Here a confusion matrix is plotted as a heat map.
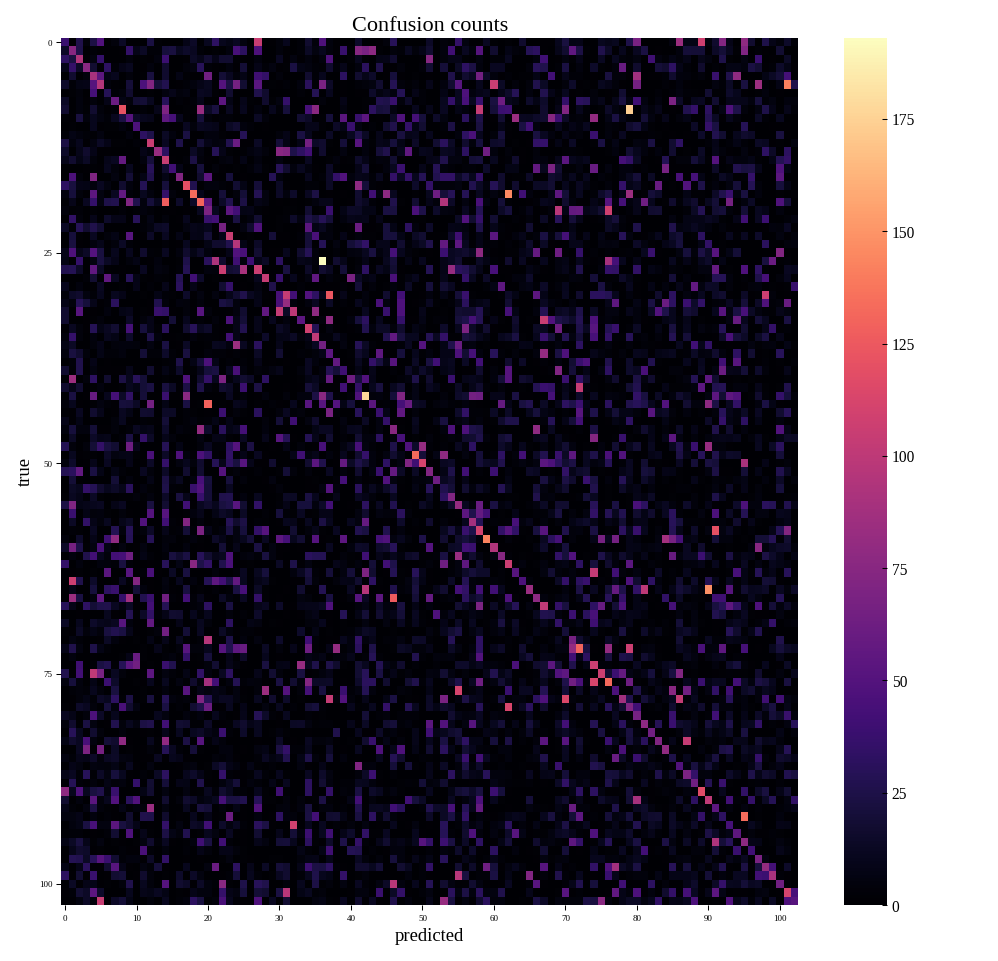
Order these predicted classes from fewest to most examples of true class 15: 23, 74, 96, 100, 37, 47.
23, 37, 96, 47, 100, 74
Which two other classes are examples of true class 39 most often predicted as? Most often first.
69, 92
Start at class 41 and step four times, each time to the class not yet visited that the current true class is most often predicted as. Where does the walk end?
18
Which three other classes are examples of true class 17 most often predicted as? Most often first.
41, 83, 87
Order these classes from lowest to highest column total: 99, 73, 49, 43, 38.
38, 73, 99, 43, 49
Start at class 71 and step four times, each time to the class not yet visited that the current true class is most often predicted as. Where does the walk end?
33
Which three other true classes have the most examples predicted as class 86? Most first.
78, 0, 75
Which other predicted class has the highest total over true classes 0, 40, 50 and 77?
95
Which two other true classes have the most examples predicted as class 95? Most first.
92, 50
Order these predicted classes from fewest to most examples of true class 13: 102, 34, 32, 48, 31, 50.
102, 50, 32, 34, 48, 31
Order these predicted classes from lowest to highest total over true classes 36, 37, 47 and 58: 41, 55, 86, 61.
86, 61, 41, 55
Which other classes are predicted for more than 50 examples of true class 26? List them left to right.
21, 36, 76, 99
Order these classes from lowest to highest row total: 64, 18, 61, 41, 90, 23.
23, 41, 64, 90, 61, 18
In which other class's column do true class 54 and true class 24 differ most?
55
